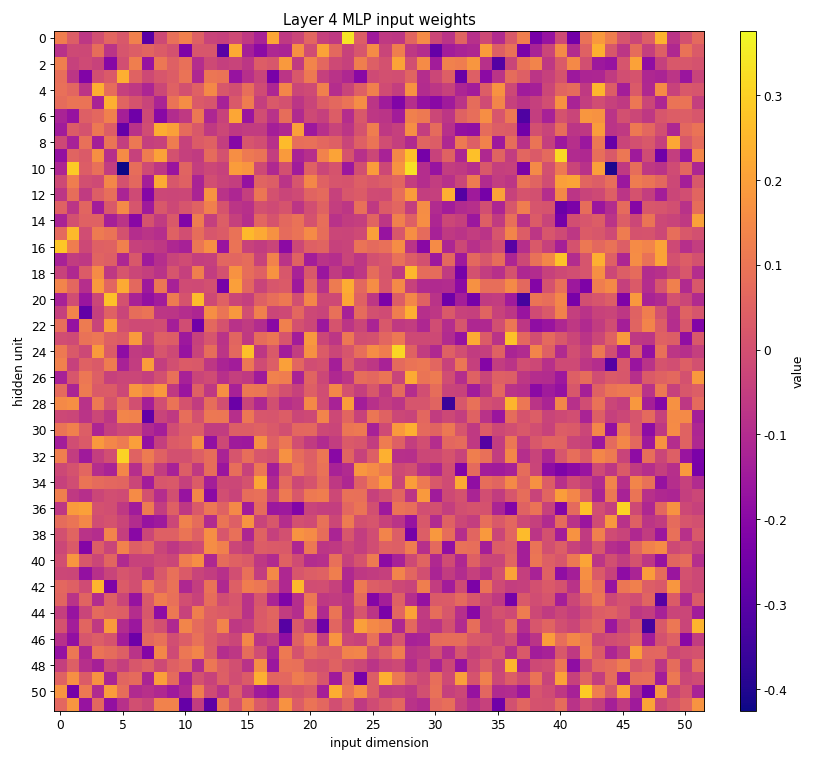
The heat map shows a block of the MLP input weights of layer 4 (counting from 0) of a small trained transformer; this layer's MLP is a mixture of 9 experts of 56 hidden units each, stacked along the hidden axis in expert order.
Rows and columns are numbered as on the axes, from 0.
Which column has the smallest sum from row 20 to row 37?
51
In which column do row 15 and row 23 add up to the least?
32
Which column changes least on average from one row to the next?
39
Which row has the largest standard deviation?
10
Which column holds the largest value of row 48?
36
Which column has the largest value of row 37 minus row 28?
31
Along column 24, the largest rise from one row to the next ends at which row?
50
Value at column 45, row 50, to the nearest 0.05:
0.2
